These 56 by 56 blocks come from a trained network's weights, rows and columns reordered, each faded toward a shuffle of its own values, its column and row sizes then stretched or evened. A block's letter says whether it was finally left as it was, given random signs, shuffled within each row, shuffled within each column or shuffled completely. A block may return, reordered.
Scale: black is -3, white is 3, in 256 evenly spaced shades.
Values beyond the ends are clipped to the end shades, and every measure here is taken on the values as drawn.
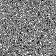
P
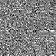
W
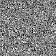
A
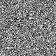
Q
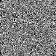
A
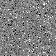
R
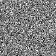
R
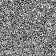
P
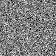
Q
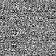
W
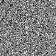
A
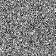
R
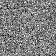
P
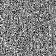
R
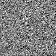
R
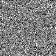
R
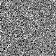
R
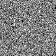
R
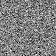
P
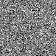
Q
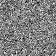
P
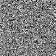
A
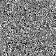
A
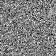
P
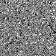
A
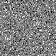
R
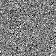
R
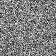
P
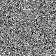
P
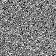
P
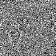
A
